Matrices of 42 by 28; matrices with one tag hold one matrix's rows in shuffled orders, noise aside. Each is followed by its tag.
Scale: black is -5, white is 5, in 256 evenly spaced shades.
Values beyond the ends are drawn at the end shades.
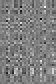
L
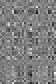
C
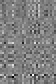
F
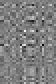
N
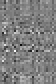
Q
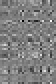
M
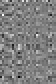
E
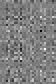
L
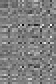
M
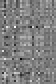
Q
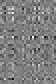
F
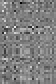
Q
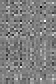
L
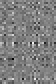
F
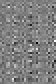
C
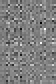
L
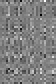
L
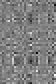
C
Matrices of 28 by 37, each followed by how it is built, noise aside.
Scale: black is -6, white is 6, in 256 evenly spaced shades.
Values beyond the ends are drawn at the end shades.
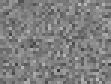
noise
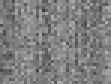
blocks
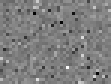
sparse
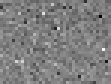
sparse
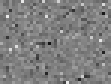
sparse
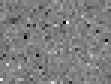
sparse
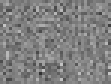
low rank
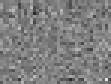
low rank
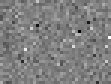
sparse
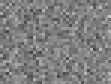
repeating rows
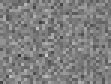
repeating rows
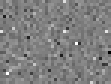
sparse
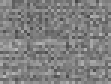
blocks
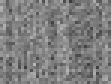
blocks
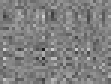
low rank
